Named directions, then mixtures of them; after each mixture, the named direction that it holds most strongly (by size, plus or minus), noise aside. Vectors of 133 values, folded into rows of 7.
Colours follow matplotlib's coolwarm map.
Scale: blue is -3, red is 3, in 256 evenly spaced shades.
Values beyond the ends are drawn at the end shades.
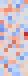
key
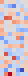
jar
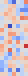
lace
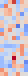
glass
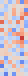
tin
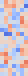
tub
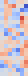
tub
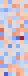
key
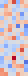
glass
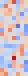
glass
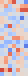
lace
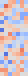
tin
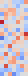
key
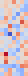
tub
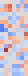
key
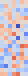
glass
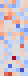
jar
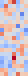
glass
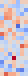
glass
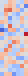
key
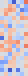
lace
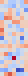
jar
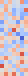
tin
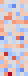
jar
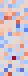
jar
